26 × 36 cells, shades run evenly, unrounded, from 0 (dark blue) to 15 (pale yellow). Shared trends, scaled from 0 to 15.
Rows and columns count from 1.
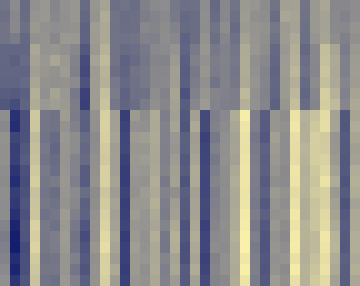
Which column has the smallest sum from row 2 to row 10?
9
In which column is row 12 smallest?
2
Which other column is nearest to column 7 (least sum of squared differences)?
10
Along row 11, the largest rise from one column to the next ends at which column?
4
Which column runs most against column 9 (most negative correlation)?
34
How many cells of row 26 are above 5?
28
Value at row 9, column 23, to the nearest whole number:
7
